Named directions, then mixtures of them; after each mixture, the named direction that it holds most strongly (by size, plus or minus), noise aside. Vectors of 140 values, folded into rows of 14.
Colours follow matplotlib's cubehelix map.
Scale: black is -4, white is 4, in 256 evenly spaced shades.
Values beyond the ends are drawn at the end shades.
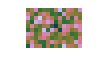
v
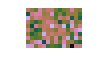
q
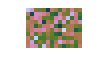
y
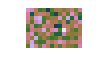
y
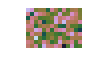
y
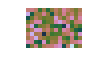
q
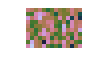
q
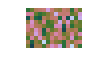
q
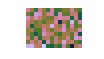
q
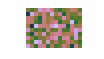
q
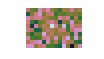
q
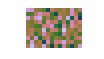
y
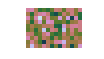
v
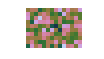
v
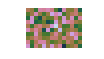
v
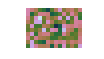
v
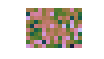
q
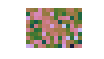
q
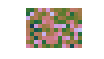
q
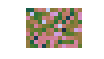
y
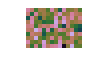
v
